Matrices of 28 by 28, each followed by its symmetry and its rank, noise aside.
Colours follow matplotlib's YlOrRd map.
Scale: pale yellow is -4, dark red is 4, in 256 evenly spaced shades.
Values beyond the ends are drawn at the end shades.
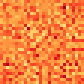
symmetric, rank eight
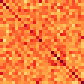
symmetric, rank eight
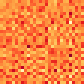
symmetric, rank four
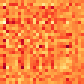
no symmetry, rank four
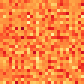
antisymmetric, rank eight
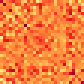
symmetric, rank six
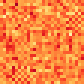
antisymmetric, rank eight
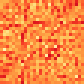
symmetric, rank eight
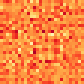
antisymmetric, rank eight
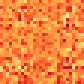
no symmetry, rank six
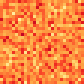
symmetric, rank eight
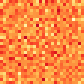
symmetric, rank six
